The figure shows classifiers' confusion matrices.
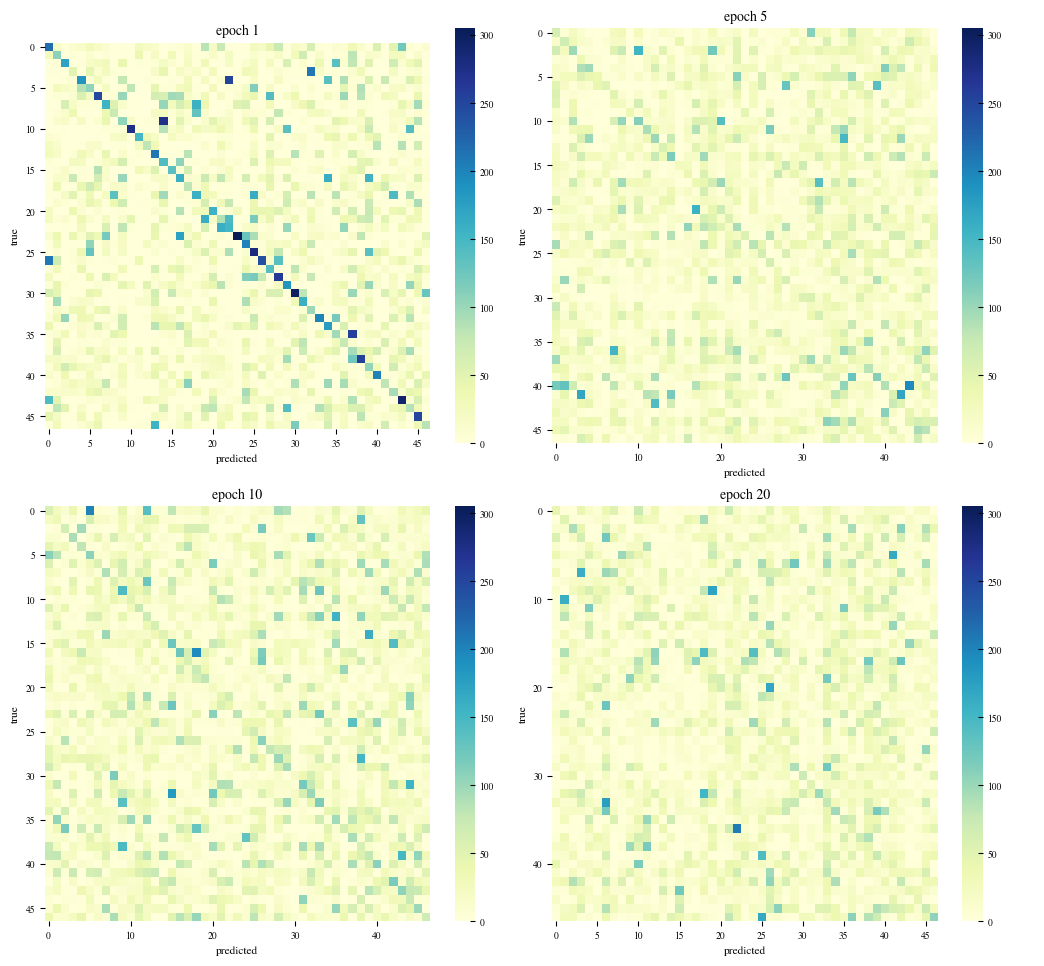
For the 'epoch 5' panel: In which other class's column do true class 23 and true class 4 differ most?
40
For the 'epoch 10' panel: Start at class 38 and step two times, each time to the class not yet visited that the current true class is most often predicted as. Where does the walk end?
33
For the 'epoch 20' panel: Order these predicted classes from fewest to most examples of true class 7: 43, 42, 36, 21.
43, 36, 21, 42
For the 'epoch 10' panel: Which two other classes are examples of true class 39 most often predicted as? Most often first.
43, 45
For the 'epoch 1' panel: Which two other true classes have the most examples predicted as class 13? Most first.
46, 34
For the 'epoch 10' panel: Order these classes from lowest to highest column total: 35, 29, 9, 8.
8, 29, 9, 35
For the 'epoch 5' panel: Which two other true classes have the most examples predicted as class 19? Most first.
2, 28
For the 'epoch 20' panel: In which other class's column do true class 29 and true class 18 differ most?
33
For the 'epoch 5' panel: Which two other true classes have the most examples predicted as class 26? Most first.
11, 23
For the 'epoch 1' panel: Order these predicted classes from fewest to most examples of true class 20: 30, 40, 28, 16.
30, 40, 28, 16
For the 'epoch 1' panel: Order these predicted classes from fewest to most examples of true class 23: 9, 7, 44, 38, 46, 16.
44, 9, 46, 38, 7, 16
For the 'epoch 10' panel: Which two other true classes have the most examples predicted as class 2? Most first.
36, 26
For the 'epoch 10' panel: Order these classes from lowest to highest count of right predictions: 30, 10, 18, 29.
30, 10, 18, 29
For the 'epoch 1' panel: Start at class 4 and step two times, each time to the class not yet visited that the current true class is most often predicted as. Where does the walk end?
21
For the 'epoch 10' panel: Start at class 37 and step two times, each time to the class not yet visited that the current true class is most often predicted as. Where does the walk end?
40
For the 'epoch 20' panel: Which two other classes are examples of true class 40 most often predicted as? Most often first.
10, 33
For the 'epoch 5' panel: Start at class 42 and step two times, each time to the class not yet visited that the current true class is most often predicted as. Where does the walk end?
35
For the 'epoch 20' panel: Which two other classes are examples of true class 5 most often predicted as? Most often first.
41, 8
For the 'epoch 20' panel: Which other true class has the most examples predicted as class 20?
19
